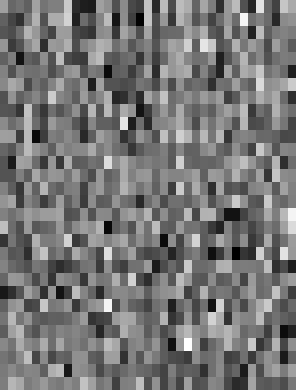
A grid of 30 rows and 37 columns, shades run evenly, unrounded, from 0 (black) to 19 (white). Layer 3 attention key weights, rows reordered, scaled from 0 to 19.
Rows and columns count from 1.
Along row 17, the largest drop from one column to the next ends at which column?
25
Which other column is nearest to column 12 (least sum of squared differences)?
20
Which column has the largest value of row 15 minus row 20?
23
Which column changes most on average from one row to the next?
14
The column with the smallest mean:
22
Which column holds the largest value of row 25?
27
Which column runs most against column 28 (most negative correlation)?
36
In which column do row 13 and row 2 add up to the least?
2
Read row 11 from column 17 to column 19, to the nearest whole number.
6 11 9
